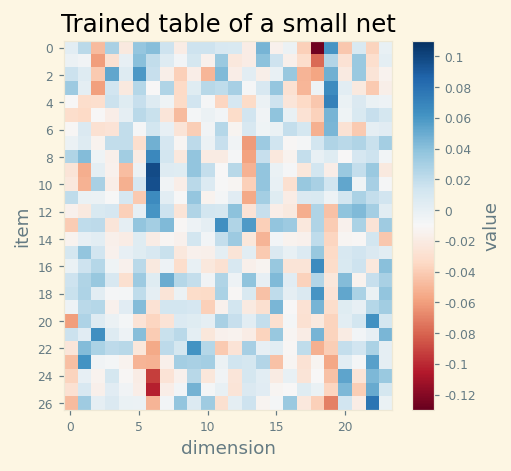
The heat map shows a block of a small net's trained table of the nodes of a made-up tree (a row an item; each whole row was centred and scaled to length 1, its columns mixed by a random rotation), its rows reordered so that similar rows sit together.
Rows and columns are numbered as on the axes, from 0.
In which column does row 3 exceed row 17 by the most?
19
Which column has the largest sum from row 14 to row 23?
1
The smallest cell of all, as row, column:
0, 18
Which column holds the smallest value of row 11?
13
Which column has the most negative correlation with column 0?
22
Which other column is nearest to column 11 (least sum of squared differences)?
16
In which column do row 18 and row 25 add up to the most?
20
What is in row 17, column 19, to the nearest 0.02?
-0.02
